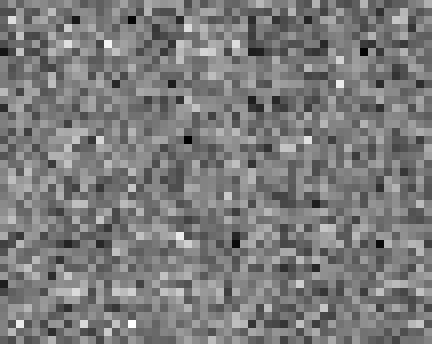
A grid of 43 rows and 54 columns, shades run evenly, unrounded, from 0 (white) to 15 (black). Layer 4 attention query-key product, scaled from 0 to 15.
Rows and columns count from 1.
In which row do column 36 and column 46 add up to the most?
7
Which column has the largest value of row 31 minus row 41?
30
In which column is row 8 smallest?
43
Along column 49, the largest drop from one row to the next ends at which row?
23
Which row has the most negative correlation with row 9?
3
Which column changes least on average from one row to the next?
44
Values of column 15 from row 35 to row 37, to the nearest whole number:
8 5 3
